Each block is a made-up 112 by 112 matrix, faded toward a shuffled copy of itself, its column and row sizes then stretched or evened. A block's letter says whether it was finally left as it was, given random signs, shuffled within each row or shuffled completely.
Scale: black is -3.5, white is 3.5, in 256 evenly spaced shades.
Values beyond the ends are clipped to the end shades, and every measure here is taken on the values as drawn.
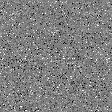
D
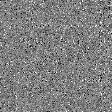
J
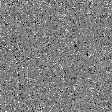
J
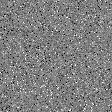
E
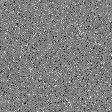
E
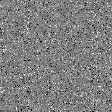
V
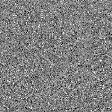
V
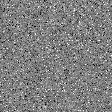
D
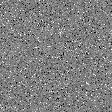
E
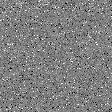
D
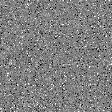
V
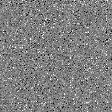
V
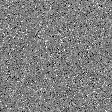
E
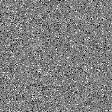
V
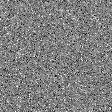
D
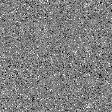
J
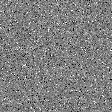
D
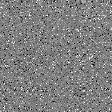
V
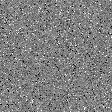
E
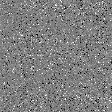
J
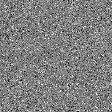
J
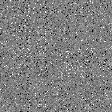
V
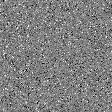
E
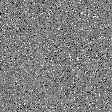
D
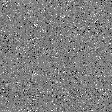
J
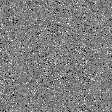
J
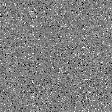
V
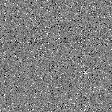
V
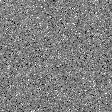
E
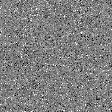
V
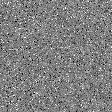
E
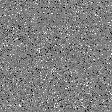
D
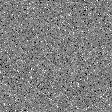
E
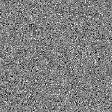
V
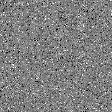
J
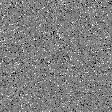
D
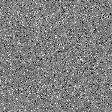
D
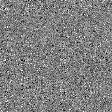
V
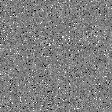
V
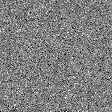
E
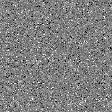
V
